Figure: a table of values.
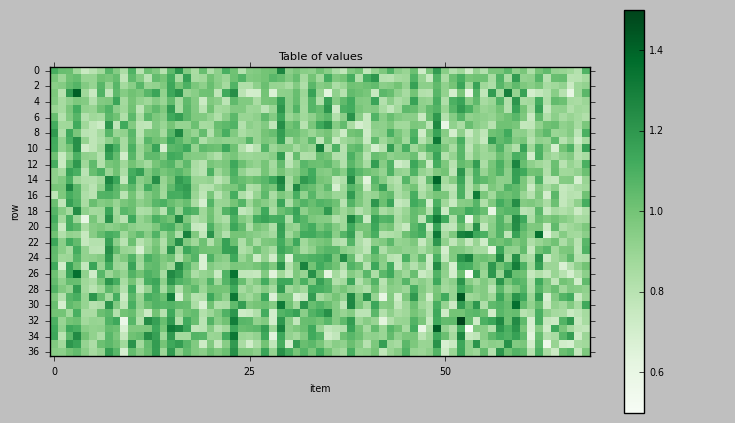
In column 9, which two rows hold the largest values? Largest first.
7, 18
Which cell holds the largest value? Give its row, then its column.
32, 52
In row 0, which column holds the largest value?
29
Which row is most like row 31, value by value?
18
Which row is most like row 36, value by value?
27
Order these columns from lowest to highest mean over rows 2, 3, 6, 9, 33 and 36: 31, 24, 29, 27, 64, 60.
24, 64, 31, 60, 27, 29
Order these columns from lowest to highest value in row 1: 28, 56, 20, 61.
56, 61, 20, 28
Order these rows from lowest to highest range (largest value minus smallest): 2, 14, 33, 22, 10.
2, 22, 10, 14, 33
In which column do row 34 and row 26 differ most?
66
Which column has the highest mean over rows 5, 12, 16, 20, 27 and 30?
59
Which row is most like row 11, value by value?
6
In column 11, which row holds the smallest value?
23
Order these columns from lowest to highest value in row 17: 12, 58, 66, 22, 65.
65, 66, 22, 12, 58
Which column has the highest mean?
49
